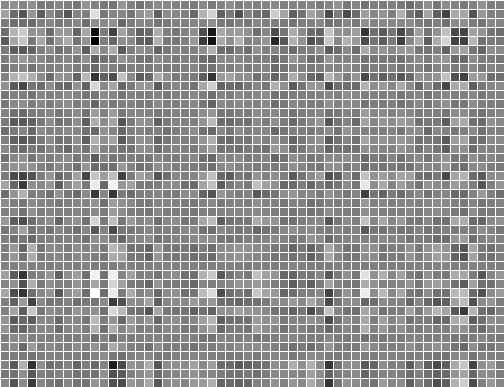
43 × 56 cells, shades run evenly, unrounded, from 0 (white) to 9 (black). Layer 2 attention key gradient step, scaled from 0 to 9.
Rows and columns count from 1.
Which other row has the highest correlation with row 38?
22
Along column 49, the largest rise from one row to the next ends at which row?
36
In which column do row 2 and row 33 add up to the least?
11
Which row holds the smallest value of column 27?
5
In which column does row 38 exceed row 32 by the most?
13
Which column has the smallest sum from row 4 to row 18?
39
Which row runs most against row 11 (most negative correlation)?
2
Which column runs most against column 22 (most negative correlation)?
48
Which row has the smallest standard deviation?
30
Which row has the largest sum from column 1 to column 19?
41
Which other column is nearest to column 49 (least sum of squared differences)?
53
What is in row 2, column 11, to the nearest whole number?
1
